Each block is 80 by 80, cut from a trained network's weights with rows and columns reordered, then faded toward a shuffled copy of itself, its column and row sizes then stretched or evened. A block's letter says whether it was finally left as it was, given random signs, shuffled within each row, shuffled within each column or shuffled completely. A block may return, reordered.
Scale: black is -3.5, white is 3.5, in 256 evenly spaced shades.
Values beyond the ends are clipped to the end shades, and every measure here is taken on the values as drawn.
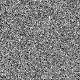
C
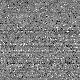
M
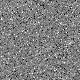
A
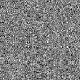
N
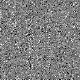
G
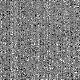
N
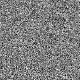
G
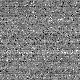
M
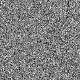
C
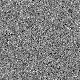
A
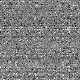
N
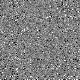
G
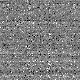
N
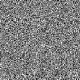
N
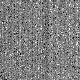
C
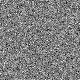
A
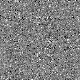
G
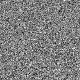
M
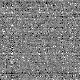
N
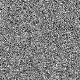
C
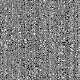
N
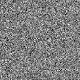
N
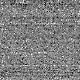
N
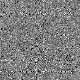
G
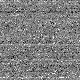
M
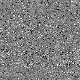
M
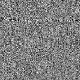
N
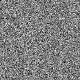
M
